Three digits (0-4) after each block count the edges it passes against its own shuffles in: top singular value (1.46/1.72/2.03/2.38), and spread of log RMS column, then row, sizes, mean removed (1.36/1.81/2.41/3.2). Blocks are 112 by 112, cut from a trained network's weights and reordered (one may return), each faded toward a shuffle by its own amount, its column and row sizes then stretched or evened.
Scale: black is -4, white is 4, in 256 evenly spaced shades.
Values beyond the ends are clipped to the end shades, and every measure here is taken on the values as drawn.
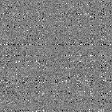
1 3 3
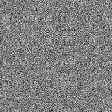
3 0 0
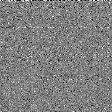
2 1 3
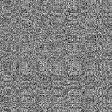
4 2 0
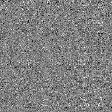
2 1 2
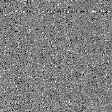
1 2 2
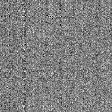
2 2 1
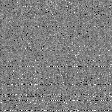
2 0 3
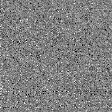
1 2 2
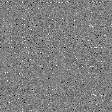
0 2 2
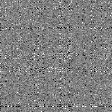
3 3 3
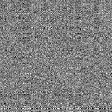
4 1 3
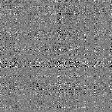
1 4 4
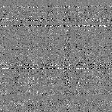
1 2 4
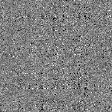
1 2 2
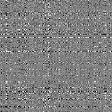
4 3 4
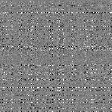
2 3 4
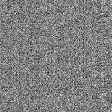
2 1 0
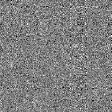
2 3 2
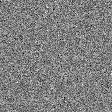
0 0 0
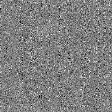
0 4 0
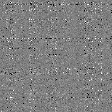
1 3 3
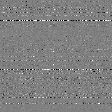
4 0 4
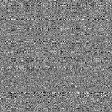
4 0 4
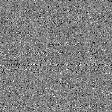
0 0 3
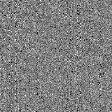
1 3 0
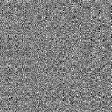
4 3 1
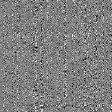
1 4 1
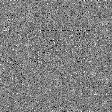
0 0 2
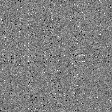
0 2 1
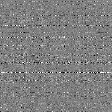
2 1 4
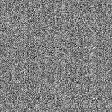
2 0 0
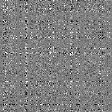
1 4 4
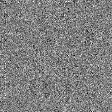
0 2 2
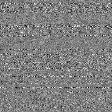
1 0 4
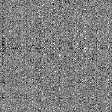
2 3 2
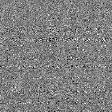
0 2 4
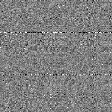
3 1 2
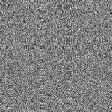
4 1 1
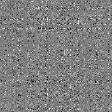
0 4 3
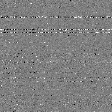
3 0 3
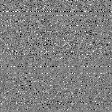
1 1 4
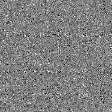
0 2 2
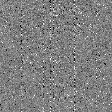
1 2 0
